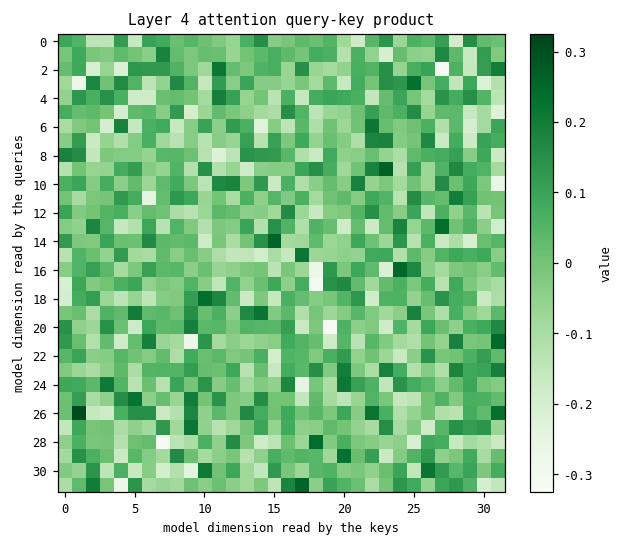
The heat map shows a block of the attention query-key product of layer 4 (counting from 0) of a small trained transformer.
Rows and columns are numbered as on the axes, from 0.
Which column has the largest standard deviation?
31
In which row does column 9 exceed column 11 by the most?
27
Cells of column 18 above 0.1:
3
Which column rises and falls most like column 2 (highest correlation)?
24
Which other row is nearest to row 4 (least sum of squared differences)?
10
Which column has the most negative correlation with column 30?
2
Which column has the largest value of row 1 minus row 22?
15
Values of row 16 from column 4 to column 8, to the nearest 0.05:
-0.1 0 0.1 0.05 0.05
